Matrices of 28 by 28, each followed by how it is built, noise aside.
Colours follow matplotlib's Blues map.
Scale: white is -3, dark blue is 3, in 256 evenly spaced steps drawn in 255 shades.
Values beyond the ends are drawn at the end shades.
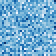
noise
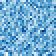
Hankel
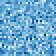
uneven rows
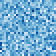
low rank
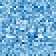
uneven rows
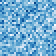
Hankel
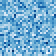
repeating columns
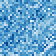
Hankel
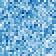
Hankel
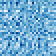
low rank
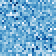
block diagonal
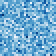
noise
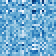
low rank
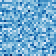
low rank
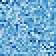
block diagonal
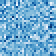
low rank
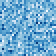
noise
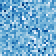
block diagonal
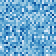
low rank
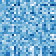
low rank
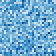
noise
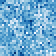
smooth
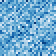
Hankel
